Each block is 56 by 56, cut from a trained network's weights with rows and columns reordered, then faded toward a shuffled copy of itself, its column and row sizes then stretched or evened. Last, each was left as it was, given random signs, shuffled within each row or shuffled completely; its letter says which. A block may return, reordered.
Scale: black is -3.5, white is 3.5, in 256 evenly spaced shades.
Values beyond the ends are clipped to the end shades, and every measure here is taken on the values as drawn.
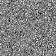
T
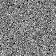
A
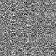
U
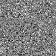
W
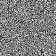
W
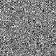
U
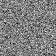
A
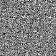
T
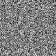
U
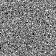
A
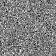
A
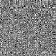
U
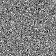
W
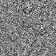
T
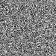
W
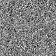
W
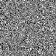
U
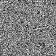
T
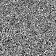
A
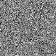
T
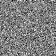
W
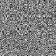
U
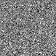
W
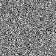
U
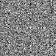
T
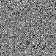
T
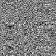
U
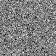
A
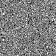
A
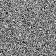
A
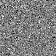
W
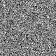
A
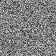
W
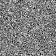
W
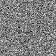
W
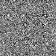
T
